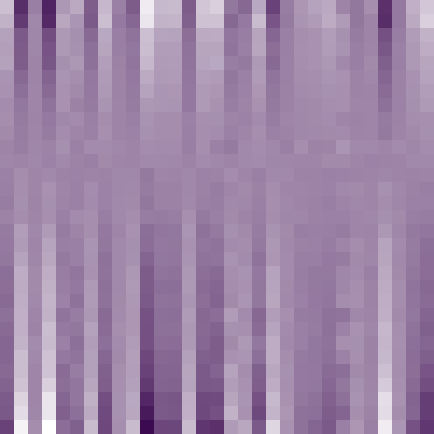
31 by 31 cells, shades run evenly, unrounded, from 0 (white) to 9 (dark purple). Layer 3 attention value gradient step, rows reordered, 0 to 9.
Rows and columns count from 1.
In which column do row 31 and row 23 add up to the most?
11
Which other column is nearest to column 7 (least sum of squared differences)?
14
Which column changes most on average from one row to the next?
25
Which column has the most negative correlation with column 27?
3
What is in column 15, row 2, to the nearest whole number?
2
